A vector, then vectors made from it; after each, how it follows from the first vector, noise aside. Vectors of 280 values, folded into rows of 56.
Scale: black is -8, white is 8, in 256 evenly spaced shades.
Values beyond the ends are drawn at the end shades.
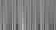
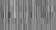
wrapped around.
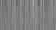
reversed, shrunk.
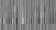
wrapped around.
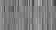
wrapped around.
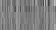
wrapped around.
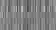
wrapped around, negated.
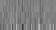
negated, partly zeroed.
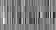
wrapped around, scaled up.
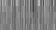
reversed, negated.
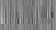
wrapped around.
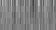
reversed, negated.
